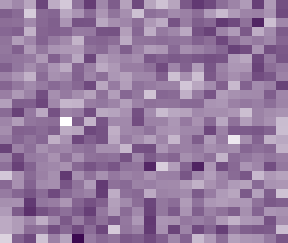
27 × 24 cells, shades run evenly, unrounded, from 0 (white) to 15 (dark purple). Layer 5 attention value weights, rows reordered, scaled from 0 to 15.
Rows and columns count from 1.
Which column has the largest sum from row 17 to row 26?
13
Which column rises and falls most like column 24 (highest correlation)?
10
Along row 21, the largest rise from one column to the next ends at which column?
9
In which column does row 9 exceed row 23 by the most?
18
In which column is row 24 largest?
3
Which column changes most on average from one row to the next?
20
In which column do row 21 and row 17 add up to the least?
24
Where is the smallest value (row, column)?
14, 6
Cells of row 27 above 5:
21
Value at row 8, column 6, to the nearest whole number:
5
